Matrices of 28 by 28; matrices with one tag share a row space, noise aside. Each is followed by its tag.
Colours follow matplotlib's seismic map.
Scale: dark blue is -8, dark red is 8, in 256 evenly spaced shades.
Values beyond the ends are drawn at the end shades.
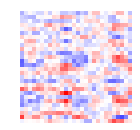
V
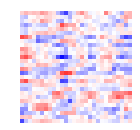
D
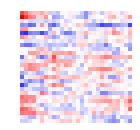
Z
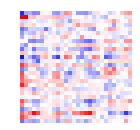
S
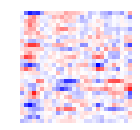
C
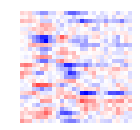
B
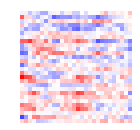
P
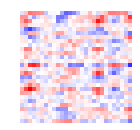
C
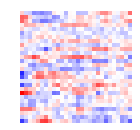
P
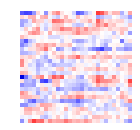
P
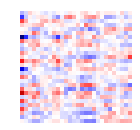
S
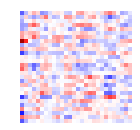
S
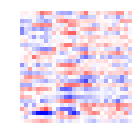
B
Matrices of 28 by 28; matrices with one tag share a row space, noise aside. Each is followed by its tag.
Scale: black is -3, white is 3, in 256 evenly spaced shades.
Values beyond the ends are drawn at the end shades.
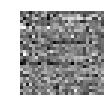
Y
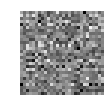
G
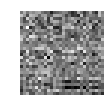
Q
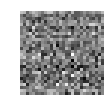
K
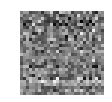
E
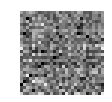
E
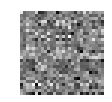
G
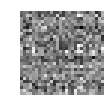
E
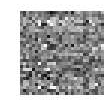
Y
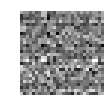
Y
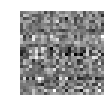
E
